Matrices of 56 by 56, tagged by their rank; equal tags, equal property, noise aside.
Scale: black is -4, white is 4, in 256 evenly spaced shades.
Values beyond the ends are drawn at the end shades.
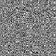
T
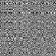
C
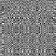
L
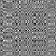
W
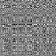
L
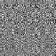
T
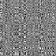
L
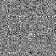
T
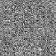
T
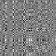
W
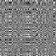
W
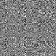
T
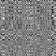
W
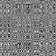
W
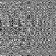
C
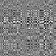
W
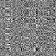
L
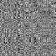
T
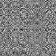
C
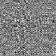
T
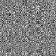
T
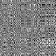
L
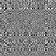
L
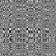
W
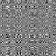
L
